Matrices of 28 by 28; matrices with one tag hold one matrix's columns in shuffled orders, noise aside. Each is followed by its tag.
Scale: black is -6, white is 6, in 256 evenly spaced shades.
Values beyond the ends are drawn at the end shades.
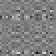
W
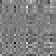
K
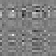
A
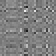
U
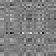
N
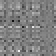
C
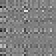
U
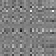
U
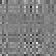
K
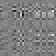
A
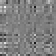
K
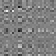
U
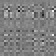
A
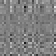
K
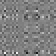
W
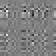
A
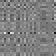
N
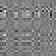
A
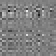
A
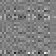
W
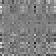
K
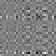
W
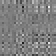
K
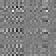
U
